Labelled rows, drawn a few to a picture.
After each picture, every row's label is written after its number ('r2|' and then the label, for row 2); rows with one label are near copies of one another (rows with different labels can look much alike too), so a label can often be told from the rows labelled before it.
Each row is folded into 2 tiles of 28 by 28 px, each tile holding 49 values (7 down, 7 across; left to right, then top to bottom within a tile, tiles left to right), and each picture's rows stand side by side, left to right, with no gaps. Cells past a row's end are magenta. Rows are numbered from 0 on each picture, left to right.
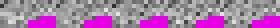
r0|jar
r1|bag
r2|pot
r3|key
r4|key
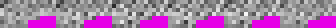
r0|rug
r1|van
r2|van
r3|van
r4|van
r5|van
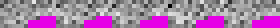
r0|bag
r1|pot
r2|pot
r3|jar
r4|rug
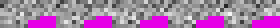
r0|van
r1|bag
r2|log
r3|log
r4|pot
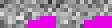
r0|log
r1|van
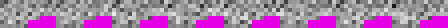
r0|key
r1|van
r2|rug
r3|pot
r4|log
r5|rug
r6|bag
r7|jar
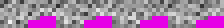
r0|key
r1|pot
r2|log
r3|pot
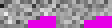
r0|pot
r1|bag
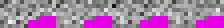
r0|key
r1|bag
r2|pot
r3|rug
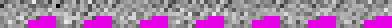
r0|bag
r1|jar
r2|log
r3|van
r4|rug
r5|pot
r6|bag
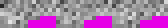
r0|jar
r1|rug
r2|van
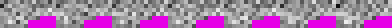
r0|bag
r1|pot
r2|van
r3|bag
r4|bag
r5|jar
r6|jar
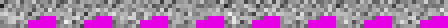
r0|jar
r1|key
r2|log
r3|rug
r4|pot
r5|van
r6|van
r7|bag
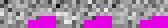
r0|rug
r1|jar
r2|van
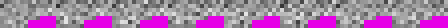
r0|bag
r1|pot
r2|bag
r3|pot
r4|van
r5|van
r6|log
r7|log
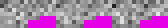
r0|van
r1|pot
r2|pot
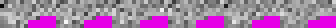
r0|jar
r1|key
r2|rug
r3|rug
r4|jar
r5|rug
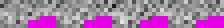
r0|pot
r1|log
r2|jar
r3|log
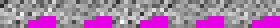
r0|van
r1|pot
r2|key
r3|pot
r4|van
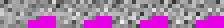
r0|rug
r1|van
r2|key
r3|key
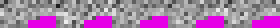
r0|rug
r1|jar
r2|rug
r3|bag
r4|rug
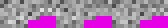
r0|key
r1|rug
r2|key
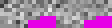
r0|van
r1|log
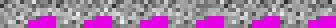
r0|bag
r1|van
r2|pot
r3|rug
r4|van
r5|rug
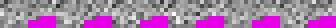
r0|rug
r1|jar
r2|log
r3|pot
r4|rug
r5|bag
